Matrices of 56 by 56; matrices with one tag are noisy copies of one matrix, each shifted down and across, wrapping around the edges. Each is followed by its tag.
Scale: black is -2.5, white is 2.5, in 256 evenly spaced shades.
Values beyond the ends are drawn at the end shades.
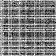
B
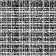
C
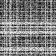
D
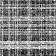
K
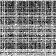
K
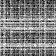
D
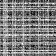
B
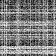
K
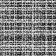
C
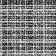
C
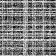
B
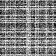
B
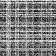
B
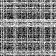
K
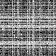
D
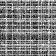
C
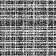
C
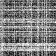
K
